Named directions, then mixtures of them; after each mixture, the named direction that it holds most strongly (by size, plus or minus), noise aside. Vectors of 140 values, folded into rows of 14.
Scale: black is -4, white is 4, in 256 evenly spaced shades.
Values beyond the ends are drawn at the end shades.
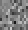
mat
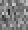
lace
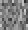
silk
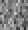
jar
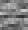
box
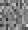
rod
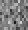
jar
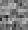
box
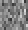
silk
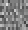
rod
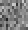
rod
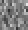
lace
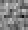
box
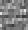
box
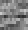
box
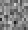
mat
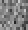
jar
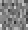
silk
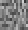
silk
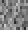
jar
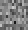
mat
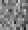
jar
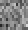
rod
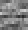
box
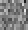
silk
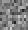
mat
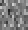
lace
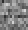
box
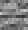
box
